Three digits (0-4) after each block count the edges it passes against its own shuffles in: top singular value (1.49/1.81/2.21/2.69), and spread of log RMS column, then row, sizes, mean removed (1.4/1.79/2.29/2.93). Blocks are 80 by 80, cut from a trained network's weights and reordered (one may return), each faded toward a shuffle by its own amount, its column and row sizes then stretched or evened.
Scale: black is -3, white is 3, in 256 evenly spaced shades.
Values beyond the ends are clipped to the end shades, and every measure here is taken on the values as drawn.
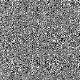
0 3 3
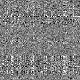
2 1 4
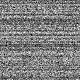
3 1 0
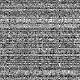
4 3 2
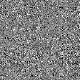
0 2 3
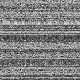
4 0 1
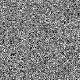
1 2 0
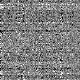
2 4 1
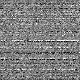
3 1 4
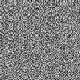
4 0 0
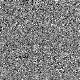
0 0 2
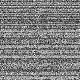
4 0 1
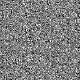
0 2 1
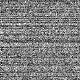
3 2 0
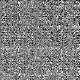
1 4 1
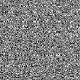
2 1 3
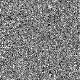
0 2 0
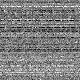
4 0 4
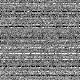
4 1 4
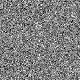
1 0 1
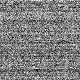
2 0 0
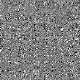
0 3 3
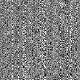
2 4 1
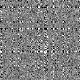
3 4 3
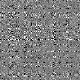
1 4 4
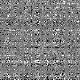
1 4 4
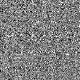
0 0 3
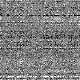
3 3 3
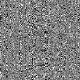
2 4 1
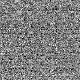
0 2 1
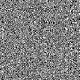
2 2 1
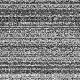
4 0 2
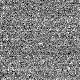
0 1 0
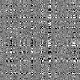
4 4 4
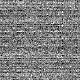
3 3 1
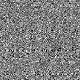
2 0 2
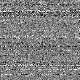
1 1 4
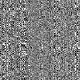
2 4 1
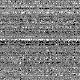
3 2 4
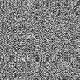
3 1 0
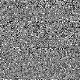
1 1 3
